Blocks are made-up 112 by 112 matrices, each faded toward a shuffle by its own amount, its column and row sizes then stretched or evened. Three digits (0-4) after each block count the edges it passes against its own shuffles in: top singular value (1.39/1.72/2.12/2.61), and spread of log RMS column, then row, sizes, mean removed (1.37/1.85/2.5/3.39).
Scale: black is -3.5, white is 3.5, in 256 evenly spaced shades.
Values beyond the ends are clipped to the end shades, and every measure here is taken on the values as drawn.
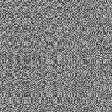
4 1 1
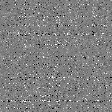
0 2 3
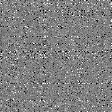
2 2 3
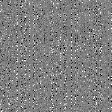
2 4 0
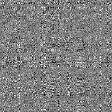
3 3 3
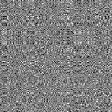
4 1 3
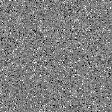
2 2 1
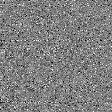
2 0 2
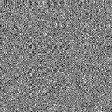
4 1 1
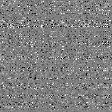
2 2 4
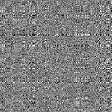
4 3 3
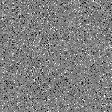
2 1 0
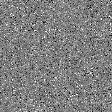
0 1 1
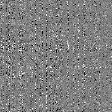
0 4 2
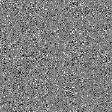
0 3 1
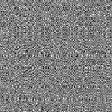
4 1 2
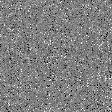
0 2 1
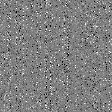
0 3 0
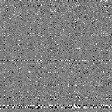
4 2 3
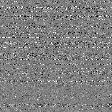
0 0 4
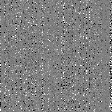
0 4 1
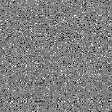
3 1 3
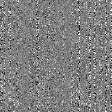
1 4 0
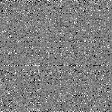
2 2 3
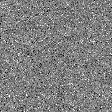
0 0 1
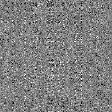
2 3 1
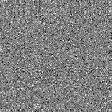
3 0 0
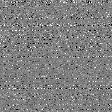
0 0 4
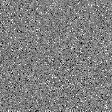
1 2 1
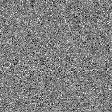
1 0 1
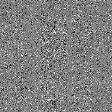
0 3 2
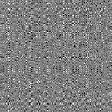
4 3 2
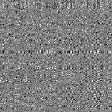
4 1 3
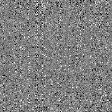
1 3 2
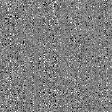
0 4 2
